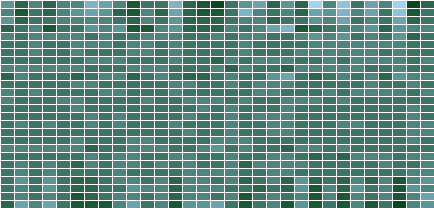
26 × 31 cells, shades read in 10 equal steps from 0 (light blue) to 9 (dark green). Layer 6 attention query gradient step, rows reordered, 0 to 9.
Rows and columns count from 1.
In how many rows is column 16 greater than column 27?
11
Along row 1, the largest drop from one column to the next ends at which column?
23
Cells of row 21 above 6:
2
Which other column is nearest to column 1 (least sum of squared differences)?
5
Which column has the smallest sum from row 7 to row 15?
21
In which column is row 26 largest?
29
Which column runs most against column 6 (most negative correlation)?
31
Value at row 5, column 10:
6
